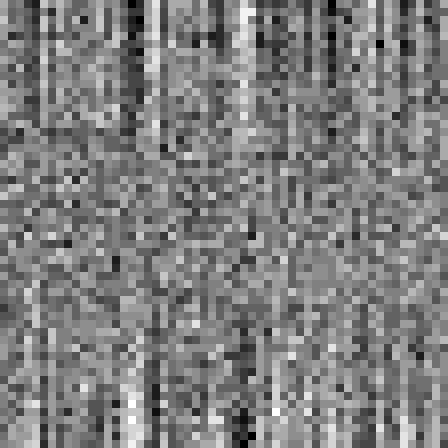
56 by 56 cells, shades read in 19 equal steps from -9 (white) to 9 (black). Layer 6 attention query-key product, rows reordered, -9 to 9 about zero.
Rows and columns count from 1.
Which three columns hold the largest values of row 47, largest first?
32, 31, 20
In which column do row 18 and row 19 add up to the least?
46
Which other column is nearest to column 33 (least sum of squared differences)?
28
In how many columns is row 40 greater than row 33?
29
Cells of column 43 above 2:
5
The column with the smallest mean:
37
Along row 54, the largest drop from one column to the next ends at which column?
48
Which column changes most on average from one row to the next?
25
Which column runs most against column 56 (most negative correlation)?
21
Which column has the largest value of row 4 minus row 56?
17
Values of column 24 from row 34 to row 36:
0 1 -4
